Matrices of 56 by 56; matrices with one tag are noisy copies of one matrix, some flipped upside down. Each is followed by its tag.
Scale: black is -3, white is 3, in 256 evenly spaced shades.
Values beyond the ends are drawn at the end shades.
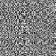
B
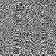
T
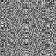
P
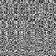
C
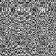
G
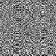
T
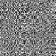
B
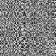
B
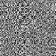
B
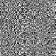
B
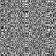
P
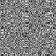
P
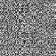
B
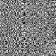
B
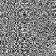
B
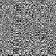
T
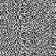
B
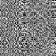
B
